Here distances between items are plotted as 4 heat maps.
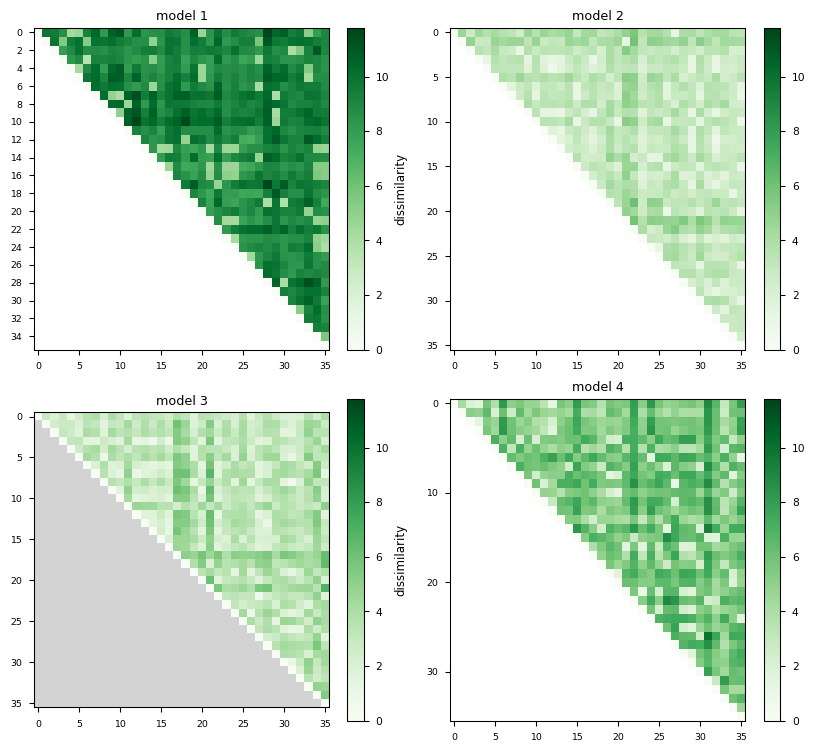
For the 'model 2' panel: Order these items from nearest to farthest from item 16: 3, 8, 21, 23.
23, 3, 8, 21
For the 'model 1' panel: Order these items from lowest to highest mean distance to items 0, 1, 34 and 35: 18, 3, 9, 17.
3, 18, 17, 9
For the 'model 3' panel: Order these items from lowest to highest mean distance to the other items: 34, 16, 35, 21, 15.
16, 15, 35, 34, 21
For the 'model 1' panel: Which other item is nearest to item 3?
6
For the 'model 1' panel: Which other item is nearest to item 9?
29
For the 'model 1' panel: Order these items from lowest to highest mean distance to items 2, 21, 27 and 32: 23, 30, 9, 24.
23, 24, 30, 9
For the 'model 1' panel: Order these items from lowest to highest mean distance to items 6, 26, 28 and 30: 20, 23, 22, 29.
23, 20, 29, 22
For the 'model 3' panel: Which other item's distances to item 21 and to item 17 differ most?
18
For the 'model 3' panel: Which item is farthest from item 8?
17
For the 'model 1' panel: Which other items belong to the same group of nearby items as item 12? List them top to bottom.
18
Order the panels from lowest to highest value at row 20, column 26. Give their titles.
model 2, model 3, model 4, model 1
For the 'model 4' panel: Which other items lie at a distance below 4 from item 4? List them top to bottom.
8, 10, 19, 20, 34
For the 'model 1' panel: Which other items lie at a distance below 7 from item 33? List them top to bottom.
0, 4, 5, 20
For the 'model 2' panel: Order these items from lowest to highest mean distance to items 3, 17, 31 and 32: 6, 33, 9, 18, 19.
9, 33, 18, 6, 19
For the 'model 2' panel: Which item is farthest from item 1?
22
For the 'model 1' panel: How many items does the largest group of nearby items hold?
8
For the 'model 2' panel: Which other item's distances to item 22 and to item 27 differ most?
0
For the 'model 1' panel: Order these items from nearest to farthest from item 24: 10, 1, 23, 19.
23, 19, 1, 10
